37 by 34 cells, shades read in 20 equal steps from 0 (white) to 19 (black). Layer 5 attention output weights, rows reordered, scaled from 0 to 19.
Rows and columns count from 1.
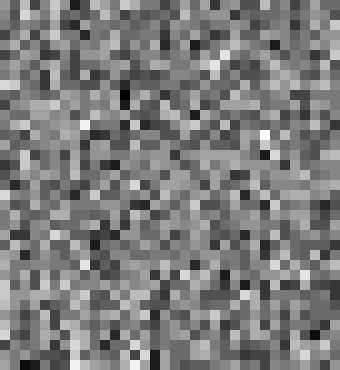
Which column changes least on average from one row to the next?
26
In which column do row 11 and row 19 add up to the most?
21
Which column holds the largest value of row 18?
24
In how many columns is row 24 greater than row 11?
21
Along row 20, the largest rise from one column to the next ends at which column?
25
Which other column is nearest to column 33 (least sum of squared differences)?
30
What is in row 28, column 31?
2
